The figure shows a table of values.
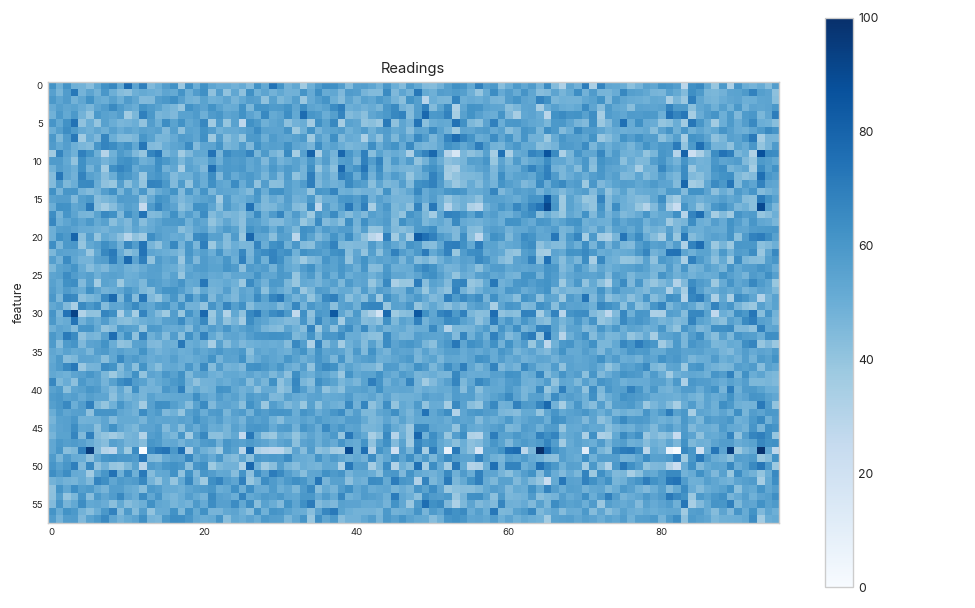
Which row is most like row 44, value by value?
41
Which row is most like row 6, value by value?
25
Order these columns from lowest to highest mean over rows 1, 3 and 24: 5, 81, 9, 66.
5, 9, 66, 81
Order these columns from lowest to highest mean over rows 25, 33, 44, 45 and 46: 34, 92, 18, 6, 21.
6, 21, 18, 34, 92
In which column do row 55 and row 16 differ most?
65
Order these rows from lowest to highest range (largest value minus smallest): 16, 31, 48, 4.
31, 4, 16, 48
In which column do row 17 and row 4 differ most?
83
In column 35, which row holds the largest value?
52
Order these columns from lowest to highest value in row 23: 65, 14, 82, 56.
82, 14, 56, 65
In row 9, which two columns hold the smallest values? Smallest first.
53, 84
